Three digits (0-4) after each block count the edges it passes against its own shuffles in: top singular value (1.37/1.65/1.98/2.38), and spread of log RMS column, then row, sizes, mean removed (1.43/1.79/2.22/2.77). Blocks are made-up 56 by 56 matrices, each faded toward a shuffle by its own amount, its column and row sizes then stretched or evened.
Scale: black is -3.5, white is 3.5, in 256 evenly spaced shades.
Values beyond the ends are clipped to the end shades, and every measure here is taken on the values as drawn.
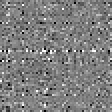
2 2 3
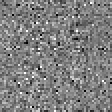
1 1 2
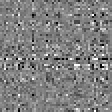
3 3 4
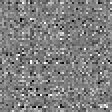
2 1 3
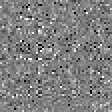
3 1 1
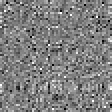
3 1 0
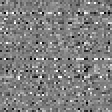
3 1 4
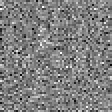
3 0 0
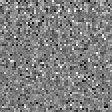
0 0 2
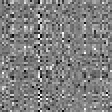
4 4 0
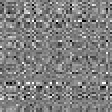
4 2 4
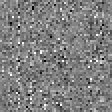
0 2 0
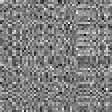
4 0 0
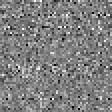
0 0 3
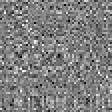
3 0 0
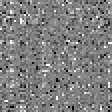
3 1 1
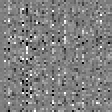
1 4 2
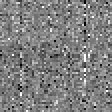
2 2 0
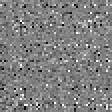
0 1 3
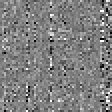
2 4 2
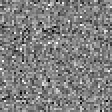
1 1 1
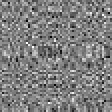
4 2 1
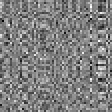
4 3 0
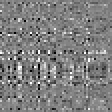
4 3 4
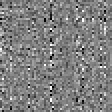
1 4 0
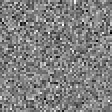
2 0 1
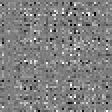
0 4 4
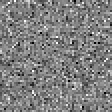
0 0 0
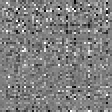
1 3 4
